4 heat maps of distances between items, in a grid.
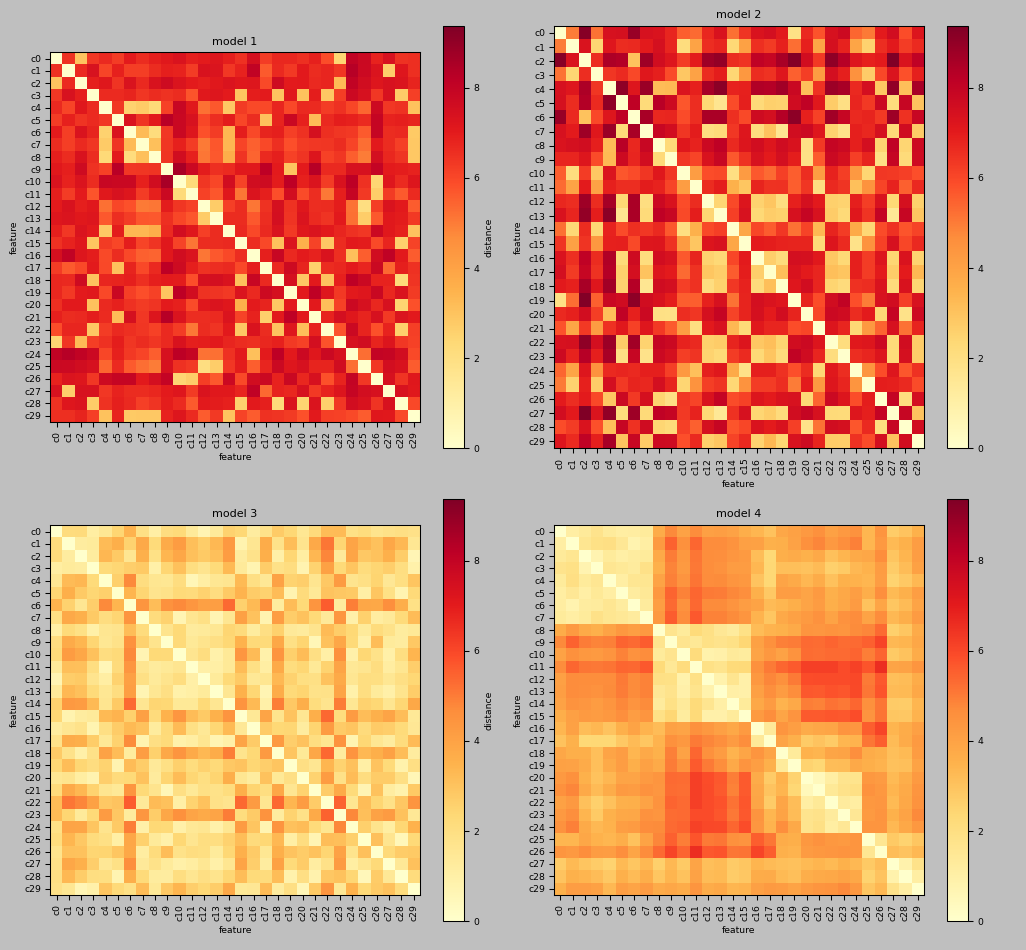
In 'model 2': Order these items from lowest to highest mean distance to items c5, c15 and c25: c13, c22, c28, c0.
c13, c22, c0, c28
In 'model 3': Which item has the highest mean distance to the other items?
c6
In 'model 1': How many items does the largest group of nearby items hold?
6
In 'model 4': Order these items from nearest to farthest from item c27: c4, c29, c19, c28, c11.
c28, c29, c4, c19, c11
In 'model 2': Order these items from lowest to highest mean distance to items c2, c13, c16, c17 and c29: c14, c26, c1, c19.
c14, c1, c26, c19
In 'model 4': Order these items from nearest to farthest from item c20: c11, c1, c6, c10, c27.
c27, c6, c1, c10, c11
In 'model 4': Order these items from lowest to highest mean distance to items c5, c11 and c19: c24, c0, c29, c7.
c0, c7, c29, c24
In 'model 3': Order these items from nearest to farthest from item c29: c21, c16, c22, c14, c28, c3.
c3, c16, c28, c21, c14, c22
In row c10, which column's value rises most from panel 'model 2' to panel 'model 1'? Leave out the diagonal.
c14
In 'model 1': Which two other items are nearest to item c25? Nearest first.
c12, c13
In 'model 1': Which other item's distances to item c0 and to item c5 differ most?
c23
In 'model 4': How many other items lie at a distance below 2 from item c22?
4
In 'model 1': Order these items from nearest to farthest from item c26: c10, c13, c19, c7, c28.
c10, c13, c28, c7, c19
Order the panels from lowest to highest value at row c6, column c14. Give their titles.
model 1, model 4, model 3, model 2
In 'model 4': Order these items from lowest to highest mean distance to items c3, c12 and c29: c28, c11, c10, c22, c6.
c28, c10, c6, c11, c22
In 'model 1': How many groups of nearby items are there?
9
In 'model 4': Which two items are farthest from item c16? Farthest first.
c26, c25
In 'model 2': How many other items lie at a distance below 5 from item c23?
10
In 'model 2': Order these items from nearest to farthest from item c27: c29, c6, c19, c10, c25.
c29, c10, c25, c19, c6
